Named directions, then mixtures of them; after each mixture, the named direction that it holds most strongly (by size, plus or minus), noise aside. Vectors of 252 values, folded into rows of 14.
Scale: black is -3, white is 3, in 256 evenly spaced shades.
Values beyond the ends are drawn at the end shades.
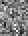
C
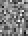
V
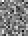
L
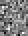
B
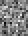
B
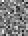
L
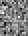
B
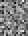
L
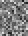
L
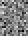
L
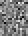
V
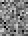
L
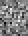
B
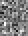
C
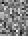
C
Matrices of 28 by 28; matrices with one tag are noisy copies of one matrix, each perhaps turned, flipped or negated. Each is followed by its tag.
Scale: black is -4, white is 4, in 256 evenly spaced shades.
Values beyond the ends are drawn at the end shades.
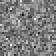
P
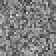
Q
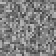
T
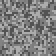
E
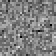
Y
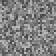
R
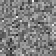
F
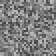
Q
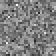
P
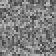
Q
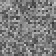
F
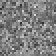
Y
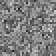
P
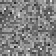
Y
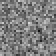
P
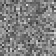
Y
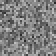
Y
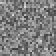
R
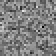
F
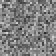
Y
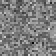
Y
